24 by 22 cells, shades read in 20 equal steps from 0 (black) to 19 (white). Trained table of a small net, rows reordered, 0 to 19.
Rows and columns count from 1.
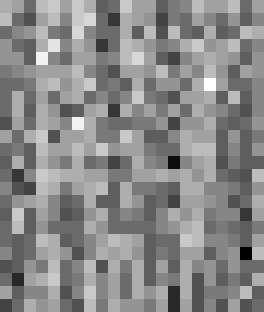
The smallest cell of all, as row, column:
20, 21
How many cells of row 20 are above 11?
8
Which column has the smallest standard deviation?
4
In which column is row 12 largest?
9
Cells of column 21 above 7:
9
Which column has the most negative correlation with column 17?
3
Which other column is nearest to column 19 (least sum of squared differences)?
1
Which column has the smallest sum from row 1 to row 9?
10
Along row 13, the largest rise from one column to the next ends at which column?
16
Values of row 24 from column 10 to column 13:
13 11 11 9
